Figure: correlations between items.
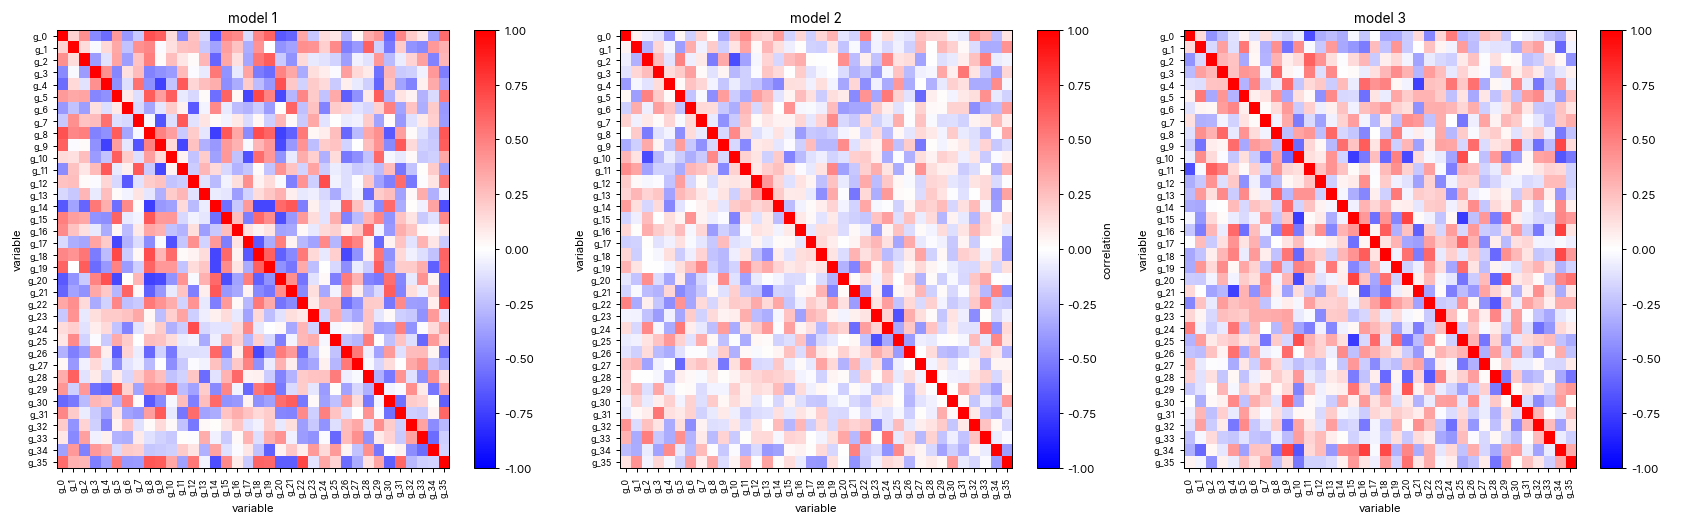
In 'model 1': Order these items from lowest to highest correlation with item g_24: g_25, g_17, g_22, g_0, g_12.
g_25, g_0, g_22, g_17, g_12
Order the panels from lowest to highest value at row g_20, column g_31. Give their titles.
model 1, model 2, model 3
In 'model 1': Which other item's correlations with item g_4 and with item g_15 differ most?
g_20
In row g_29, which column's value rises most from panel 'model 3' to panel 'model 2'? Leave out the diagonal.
g_10
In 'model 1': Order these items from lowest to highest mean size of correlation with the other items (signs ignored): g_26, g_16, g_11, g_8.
g_16, g_11, g_26, g_8
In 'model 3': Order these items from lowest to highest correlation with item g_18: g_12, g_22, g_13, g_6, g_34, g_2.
g_13, g_2, g_12, g_6, g_22, g_34
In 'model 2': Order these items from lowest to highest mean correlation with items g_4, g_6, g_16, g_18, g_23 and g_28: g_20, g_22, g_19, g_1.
g_20, g_22, g_1, g_19
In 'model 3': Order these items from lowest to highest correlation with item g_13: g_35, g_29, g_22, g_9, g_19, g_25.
g_9, g_35, g_29, g_22, g_25, g_19
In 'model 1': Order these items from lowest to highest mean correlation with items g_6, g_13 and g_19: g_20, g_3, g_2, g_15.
g_3, g_20, g_15, g_2
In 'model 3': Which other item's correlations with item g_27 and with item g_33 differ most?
g_25
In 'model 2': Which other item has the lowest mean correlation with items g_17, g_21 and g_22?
g_35
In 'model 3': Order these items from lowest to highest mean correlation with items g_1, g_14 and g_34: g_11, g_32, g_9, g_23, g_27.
g_27, g_32, g_23, g_11, g_9
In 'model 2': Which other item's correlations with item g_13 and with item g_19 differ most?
g_18
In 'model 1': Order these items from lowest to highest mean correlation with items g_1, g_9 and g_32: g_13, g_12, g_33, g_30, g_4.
g_4, g_30, g_13, g_33, g_12
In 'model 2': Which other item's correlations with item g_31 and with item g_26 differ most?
g_3
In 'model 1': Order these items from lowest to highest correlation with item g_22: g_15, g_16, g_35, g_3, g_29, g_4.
g_3, g_4, g_16, g_29, g_15, g_35
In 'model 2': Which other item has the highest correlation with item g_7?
g_19
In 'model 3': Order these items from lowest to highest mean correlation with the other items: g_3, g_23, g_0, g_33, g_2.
g_0, g_33, g_2, g_23, g_3
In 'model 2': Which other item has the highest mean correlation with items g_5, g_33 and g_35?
g_24
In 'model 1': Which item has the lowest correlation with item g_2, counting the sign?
g_14
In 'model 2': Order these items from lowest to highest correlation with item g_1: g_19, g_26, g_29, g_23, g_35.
g_26, g_23, g_19, g_29, g_35
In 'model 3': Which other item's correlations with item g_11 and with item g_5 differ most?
g_2
